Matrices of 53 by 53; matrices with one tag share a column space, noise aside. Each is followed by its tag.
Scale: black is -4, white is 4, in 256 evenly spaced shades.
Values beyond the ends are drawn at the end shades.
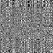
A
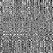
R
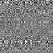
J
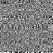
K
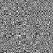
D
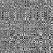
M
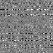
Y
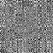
A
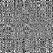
A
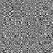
D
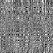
R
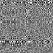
J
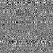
J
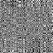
A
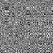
D
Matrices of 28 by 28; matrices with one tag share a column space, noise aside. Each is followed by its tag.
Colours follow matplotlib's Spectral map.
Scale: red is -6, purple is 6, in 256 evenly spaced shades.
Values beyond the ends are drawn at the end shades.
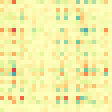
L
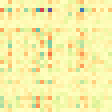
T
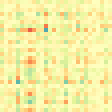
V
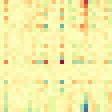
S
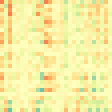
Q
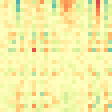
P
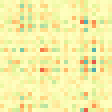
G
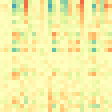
P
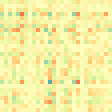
V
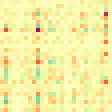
V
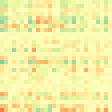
G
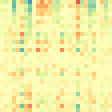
P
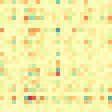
L
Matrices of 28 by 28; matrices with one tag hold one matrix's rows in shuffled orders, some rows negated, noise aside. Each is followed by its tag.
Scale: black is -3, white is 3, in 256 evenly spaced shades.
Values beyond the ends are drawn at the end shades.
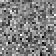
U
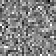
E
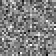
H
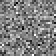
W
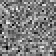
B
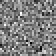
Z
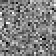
B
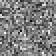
Z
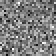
B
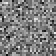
B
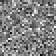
U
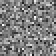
W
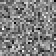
W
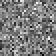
Z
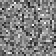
W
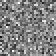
B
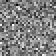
B
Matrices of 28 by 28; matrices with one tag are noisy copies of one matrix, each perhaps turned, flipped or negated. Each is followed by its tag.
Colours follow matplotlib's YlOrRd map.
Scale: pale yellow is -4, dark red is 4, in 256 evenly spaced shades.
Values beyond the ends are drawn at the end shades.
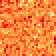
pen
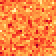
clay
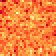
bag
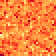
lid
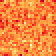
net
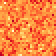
lid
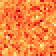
clay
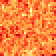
net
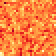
lid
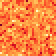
clay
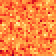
bag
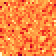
lid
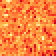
bag
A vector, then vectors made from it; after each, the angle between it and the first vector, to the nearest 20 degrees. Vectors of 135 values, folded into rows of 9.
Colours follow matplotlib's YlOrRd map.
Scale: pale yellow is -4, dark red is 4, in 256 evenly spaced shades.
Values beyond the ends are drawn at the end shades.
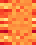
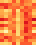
140 degrees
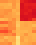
80 degrees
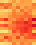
140 degrees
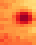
100 degrees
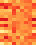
160 degrees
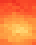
80 degrees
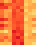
120 degrees
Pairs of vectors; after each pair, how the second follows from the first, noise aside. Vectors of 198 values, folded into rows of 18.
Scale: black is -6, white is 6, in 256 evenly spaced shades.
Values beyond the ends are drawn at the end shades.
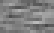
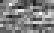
scaled up.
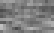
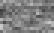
copied.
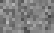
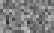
negated.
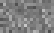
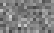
copied.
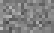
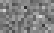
shuffled.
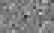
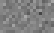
negated, shrunk.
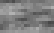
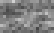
negated.
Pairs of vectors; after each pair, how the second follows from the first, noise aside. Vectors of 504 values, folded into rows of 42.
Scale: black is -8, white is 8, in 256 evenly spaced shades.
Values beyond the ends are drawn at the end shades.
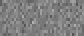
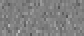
wrapped around, partly zeroed.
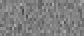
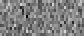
scaled up.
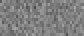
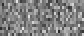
reversed, negated, scaled up.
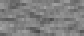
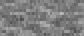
wrapped around, negated.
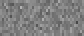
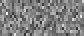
reversed, negated, scaled up.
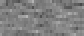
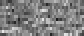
reversed, negated, scaled up.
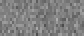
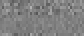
wrapped around, partly zeroed.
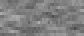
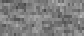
wrapped around, negated.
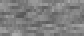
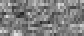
scaled up.
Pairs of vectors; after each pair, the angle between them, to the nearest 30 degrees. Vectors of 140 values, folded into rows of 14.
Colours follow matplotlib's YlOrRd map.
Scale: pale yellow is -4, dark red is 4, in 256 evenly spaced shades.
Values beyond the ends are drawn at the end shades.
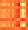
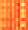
30 degrees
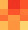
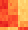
120 degrees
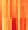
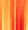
60 degrees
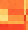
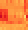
150 degrees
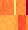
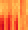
120 degrees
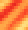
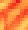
30 degrees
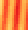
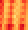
150 degrees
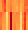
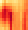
60 degrees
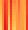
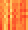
150 degrees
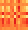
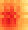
60 degrees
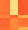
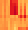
150 degrees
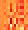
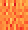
120 degrees
